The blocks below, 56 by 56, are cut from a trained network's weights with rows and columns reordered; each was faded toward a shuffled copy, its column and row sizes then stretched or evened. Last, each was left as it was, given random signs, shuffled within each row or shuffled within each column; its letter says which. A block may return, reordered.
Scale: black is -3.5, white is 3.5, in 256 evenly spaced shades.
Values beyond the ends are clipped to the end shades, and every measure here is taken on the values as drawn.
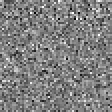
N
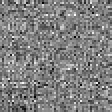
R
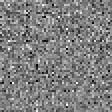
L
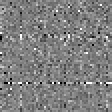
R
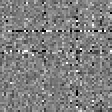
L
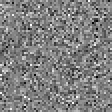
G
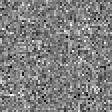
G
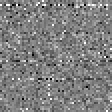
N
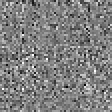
L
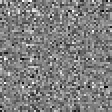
L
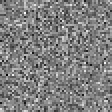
G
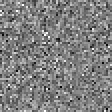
G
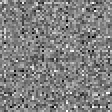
L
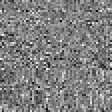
R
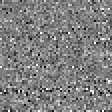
N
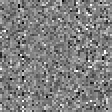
G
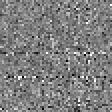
L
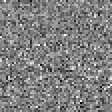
N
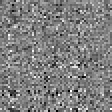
R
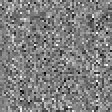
G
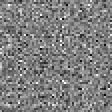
R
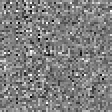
L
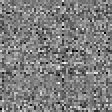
L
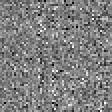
G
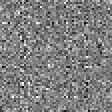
R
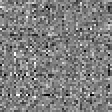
L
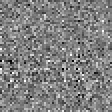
L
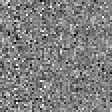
G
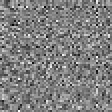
R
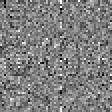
R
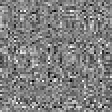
R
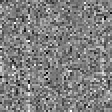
G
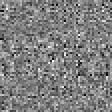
R
